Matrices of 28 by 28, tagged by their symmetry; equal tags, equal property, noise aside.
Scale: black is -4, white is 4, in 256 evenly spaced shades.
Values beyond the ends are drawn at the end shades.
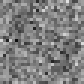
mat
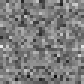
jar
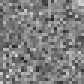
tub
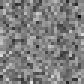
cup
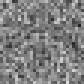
jar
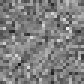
tub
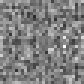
cup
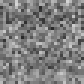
jar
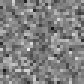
mat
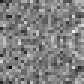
cup
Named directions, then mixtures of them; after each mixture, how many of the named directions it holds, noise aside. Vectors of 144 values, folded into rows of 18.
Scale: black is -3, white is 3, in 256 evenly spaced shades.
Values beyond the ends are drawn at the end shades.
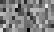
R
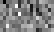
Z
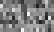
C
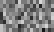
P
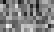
two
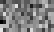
four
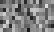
one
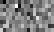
two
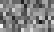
two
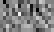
one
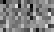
two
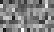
two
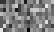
one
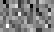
one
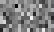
three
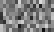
one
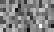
one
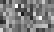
three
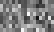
one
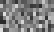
four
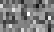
one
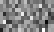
two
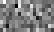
two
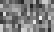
three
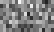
three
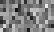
one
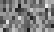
one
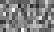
three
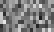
two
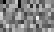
three
